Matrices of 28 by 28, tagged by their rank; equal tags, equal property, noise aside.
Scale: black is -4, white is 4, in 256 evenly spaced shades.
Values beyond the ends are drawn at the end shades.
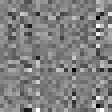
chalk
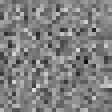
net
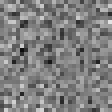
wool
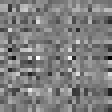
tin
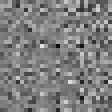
chalk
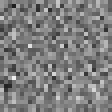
net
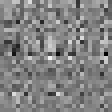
chalk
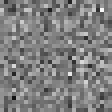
wool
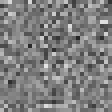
net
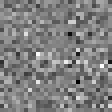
wool
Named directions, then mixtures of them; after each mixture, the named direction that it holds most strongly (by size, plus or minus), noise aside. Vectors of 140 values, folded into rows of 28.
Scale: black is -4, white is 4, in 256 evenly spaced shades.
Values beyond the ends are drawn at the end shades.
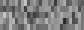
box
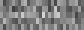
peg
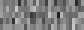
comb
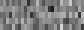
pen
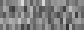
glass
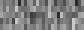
comb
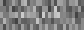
peg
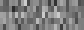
peg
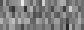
glass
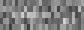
box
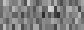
peg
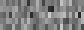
pen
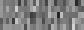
comb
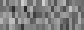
box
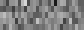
box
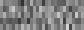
glass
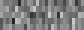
comb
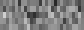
box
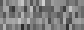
glass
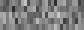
box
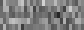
glass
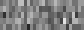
glass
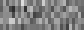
glass
